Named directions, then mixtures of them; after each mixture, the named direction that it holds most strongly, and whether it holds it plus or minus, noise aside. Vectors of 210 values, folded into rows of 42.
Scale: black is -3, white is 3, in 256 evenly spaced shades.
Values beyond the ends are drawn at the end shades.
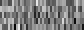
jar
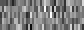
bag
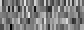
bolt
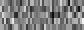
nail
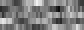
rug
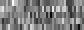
bag, minus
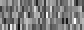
jar, minus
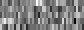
jar, plus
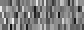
jar, plus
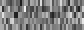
nail, plus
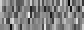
nail, plus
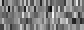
bolt, plus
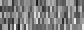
jar, minus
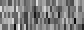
jar, plus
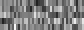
jar, minus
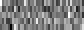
bolt, plus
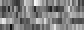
rug, plus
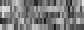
rug, minus
